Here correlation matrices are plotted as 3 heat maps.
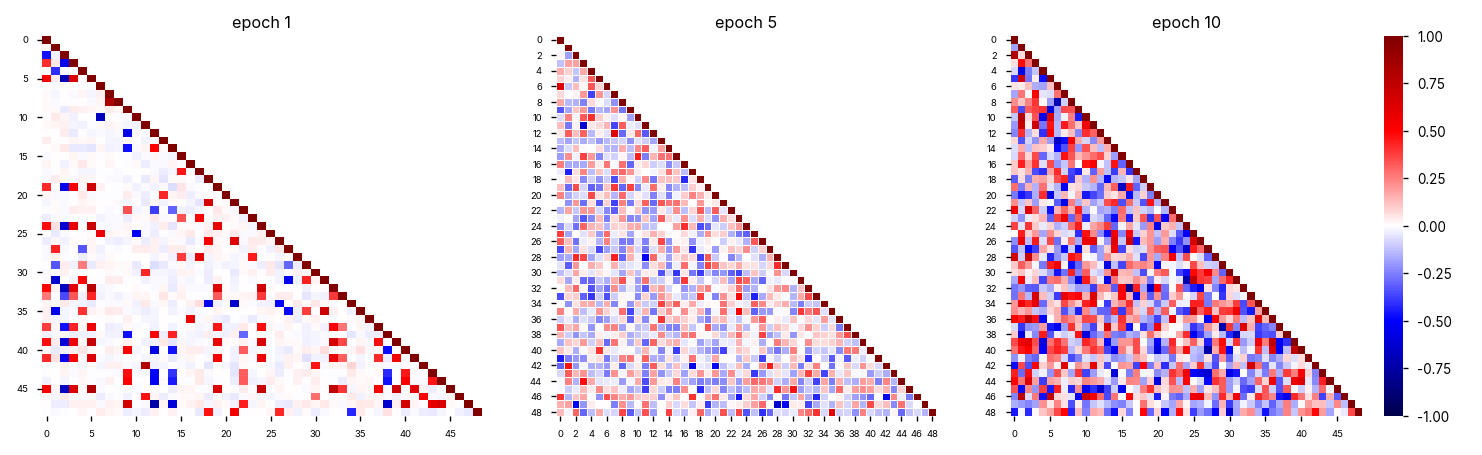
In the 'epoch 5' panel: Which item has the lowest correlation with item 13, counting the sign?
30
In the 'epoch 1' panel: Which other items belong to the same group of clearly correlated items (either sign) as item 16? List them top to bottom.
36
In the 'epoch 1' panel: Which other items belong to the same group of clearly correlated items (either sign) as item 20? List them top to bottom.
13
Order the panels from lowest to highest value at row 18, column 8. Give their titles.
epoch 10, epoch 1, epoch 5
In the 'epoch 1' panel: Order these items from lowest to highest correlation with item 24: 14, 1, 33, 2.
2, 14, 1, 33
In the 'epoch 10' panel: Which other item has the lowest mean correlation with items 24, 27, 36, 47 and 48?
30
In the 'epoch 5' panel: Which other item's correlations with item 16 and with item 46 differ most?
23
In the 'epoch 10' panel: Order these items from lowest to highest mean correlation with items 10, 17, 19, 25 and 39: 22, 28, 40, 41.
41, 22, 28, 40
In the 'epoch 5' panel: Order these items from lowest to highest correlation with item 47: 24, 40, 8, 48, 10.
48, 10, 24, 8, 40
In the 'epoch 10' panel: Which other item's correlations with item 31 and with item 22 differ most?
9
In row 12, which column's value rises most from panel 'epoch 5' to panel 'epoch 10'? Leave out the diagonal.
11
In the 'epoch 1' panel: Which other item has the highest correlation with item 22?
47
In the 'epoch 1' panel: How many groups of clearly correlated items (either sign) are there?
10
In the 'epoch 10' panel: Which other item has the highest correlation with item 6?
29
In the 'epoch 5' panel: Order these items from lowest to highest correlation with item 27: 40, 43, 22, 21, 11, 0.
0, 11, 40, 43, 21, 22
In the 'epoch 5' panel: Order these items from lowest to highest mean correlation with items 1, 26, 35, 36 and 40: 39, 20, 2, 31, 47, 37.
2, 20, 31, 39, 37, 47
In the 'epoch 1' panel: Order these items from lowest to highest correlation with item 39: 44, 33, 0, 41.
44, 33, 0, 41
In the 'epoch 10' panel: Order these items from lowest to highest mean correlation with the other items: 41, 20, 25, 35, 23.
20, 41, 23, 35, 25
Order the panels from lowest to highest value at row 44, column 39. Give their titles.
epoch 1, epoch 5, epoch 10
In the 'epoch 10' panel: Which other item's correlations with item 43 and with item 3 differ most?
26
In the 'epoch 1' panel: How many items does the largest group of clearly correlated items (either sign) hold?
12
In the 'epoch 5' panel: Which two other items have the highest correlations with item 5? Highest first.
40, 4
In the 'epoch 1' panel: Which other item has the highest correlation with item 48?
21
